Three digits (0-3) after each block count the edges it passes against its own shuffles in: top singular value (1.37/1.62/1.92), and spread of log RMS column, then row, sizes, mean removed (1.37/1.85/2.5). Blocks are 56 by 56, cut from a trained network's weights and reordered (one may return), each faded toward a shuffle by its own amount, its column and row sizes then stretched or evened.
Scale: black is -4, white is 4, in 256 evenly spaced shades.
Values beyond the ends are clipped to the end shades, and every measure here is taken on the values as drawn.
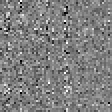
1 3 1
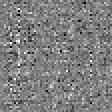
0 2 1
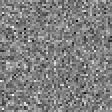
1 1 1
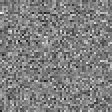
2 0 2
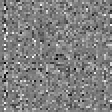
1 3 2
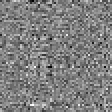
2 1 2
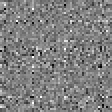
1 2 2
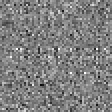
2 1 2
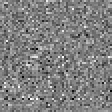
1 1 2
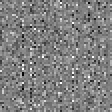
0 3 0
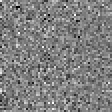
0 2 1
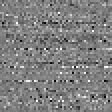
0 0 3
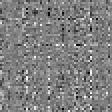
2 3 2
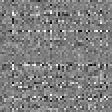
2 2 3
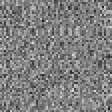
3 2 0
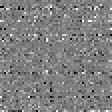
0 1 3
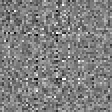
3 2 2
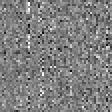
1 3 0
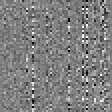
3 3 0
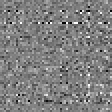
2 2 3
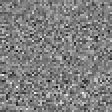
1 0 2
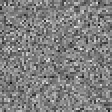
1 0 1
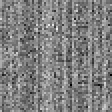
3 0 1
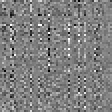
3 3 2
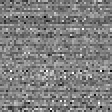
2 0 2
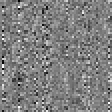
2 3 0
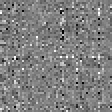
0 3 1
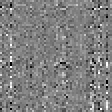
3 3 2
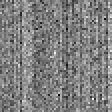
3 1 0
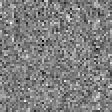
1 1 1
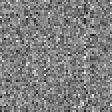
3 2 0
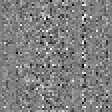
0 3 2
